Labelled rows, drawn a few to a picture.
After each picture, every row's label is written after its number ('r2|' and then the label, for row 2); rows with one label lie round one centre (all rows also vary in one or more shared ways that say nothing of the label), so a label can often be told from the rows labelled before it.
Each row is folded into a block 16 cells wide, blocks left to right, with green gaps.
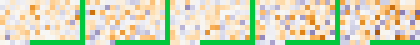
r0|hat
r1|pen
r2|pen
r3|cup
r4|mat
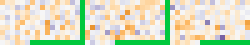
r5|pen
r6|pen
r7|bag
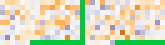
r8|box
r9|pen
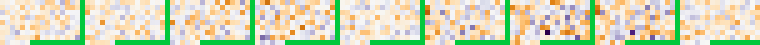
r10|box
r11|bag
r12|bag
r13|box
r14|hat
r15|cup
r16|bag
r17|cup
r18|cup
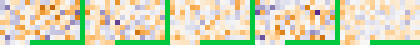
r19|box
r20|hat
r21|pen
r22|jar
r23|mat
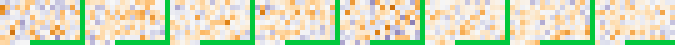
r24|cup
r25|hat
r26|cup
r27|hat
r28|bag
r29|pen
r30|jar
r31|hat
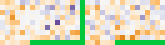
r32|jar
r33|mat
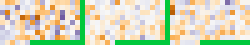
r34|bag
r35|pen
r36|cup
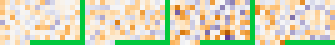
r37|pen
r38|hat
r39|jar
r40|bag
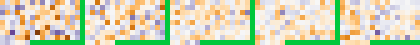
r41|pen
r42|mat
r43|mat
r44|pen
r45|bag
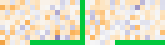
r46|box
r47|jar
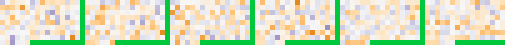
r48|box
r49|jar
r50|bag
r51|box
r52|mat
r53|mat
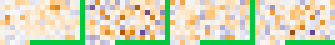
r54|box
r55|jar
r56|bag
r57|pen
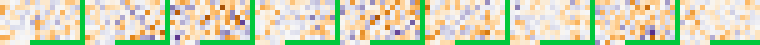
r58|pen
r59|pen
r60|hat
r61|bag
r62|bag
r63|cup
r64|cup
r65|bag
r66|jar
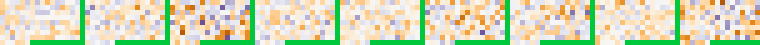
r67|jar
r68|box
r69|jar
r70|bag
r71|pen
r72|cup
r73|hat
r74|cup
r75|pen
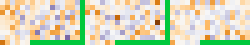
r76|hat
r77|mat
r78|box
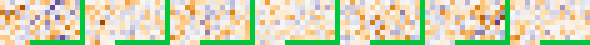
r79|jar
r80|bag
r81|cup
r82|jar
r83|jar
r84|cup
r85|cup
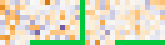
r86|bag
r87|mat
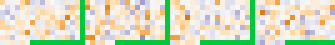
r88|cup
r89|cup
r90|bag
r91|hat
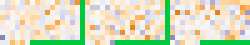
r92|mat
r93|pen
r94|mat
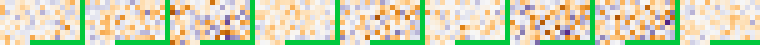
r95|pen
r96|jar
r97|box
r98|hat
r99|mat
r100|pen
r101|pen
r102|bag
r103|cup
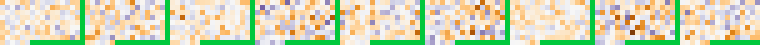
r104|pen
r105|cup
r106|mat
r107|cup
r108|jar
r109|hat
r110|mat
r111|pen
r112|jar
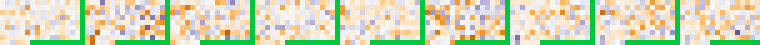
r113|pen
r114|bag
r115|box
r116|pen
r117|box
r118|jar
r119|hat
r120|hat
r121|pen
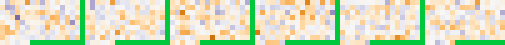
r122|cup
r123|cup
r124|jar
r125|mat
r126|mat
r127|box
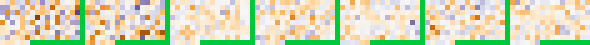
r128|mat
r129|jar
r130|jar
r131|mat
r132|cup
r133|cup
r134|pen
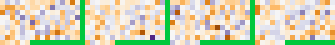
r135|mat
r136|hat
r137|bag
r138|pen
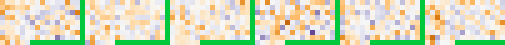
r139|pen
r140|bag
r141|mat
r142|bag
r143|pen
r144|bag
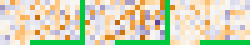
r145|jar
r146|mat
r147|box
